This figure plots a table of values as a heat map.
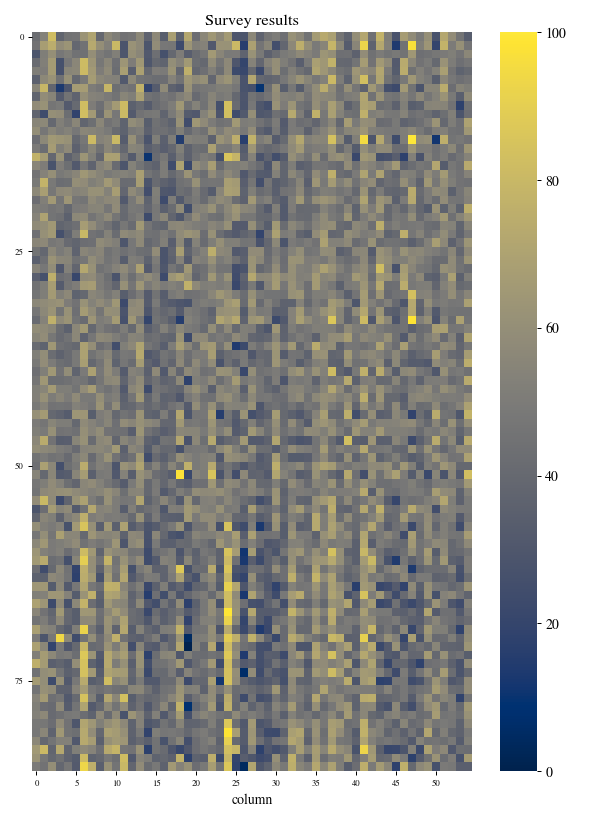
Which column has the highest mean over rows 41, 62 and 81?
24
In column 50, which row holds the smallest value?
12
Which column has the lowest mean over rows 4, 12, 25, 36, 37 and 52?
26
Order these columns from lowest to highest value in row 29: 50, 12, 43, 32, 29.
50, 12, 29, 32, 43
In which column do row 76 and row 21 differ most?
18
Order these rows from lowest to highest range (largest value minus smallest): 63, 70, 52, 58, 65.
52, 58, 63, 65, 70
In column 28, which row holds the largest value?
33
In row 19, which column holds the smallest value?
16
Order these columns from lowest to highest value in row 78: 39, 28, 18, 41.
28, 41, 39, 18
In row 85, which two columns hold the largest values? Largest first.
6, 24
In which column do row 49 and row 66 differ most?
19
